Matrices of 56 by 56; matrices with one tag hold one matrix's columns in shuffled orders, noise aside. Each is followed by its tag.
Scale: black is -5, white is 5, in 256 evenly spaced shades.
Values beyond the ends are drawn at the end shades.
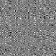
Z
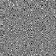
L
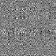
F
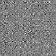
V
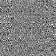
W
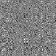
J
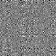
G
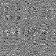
F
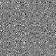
V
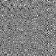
L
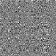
W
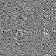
F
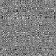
Z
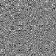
L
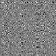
V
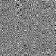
L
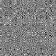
Z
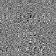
J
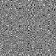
L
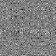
F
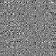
V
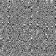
W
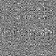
F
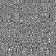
J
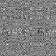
F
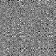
G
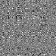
Z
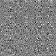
W
